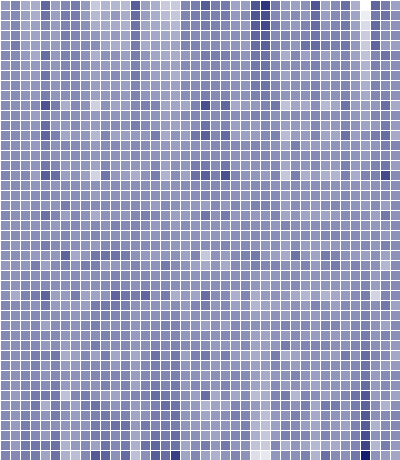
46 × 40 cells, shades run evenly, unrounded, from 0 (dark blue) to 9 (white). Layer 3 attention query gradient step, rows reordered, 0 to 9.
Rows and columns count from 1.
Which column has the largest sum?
29
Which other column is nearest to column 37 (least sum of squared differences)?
18
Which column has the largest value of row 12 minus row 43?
37
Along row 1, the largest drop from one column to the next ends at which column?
38
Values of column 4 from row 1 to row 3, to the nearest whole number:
6 6 5
